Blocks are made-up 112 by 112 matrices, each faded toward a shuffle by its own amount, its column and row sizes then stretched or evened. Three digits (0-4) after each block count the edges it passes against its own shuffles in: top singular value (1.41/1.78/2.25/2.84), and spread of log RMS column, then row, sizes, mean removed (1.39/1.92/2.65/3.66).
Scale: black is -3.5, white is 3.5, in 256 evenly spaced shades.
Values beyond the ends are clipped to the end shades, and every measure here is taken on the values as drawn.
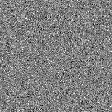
2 0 0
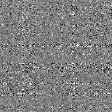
1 3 3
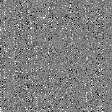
0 3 2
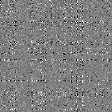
3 3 3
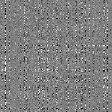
3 4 2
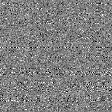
2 0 3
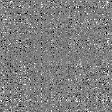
0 3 3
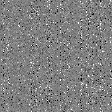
0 3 0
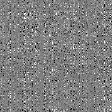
2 4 2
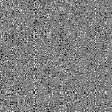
3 3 1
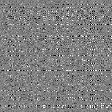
3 2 4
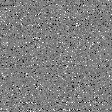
2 0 2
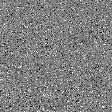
0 0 2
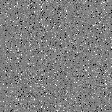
1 2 0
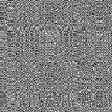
4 0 1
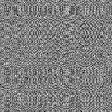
4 2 1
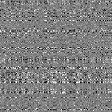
4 1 4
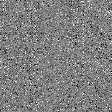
1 2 0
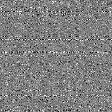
3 0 3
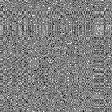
4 0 0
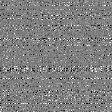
3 1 4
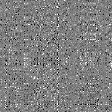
3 3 2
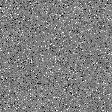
0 0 0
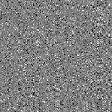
3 2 0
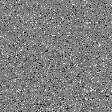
1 0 1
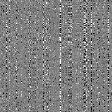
4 4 1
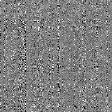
2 4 2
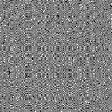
4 2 1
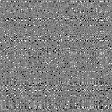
4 1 3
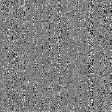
0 4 0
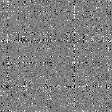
2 3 3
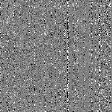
1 4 1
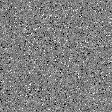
0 1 1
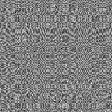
4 2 0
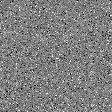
0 0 0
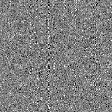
3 2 0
